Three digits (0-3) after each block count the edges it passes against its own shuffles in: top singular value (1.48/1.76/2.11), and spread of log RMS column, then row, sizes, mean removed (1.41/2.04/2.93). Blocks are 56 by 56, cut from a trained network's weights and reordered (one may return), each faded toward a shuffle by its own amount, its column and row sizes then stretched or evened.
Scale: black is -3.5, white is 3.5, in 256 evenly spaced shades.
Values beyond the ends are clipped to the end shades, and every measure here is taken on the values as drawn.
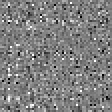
1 2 1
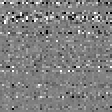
0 1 3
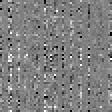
0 3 1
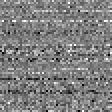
1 0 3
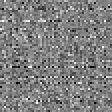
2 0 2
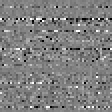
1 0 3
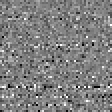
0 0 2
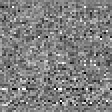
1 0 2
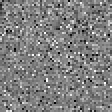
0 0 0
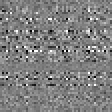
3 1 3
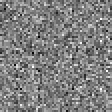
0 1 0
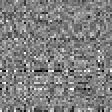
3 1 2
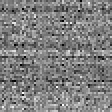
2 2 1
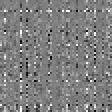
1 3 2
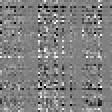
2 3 2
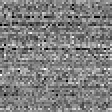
2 0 2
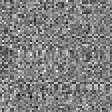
3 1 1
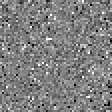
0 1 0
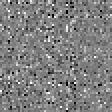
1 2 1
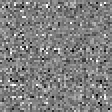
0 1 2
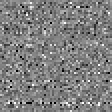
2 1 2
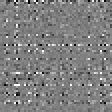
2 2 3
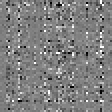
1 3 2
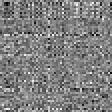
3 1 2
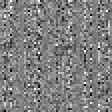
0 3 0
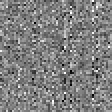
0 2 0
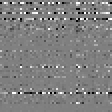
3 1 3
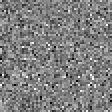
1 0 1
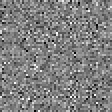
2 1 0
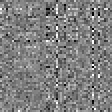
3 2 1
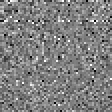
1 1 1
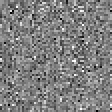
1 2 0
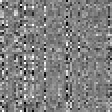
3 3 1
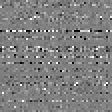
1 0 3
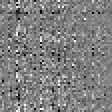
0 3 1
